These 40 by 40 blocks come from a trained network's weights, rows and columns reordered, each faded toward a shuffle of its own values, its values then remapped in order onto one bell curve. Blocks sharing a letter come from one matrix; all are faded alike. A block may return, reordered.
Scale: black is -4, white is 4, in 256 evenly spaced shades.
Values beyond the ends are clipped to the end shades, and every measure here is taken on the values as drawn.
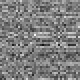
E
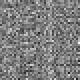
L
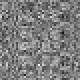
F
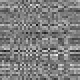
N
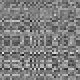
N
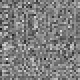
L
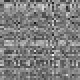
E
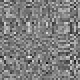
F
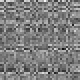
N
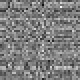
E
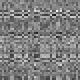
N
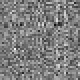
L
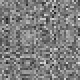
F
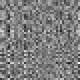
F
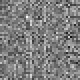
L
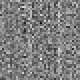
L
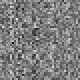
L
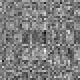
F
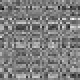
N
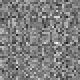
F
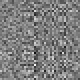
F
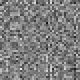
F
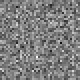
L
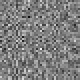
F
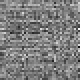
E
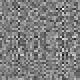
F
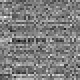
E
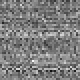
E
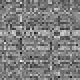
E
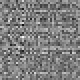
E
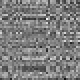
E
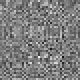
F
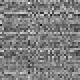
E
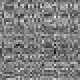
E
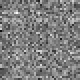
L
